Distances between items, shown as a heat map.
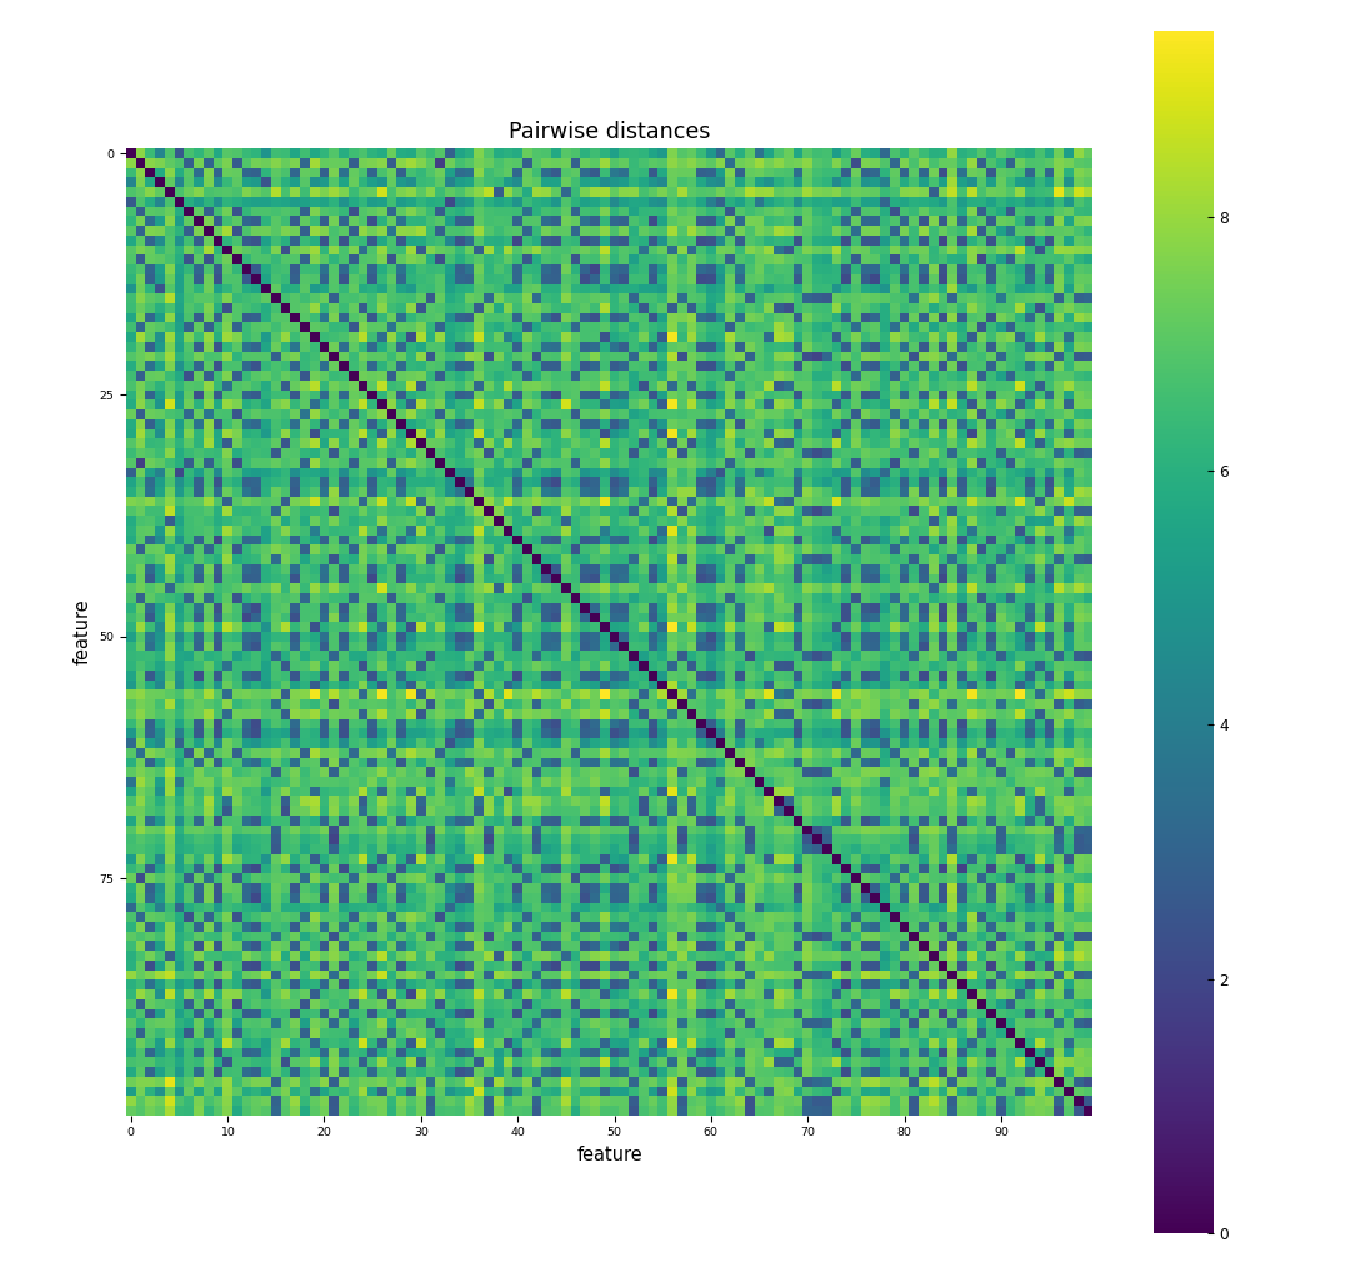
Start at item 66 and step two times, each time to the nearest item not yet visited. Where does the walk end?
92
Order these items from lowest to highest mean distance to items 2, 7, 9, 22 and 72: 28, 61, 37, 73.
28, 61, 37, 73
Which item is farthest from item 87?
56
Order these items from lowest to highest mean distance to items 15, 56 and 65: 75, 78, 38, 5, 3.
5, 78, 3, 38, 75
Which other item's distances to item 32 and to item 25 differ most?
1
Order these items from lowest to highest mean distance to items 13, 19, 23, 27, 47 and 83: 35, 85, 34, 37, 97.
34, 35, 97, 37, 85
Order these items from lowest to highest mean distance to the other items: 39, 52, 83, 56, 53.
52, 53, 39, 83, 56
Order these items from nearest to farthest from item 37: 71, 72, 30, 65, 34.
71, 72, 34, 65, 30
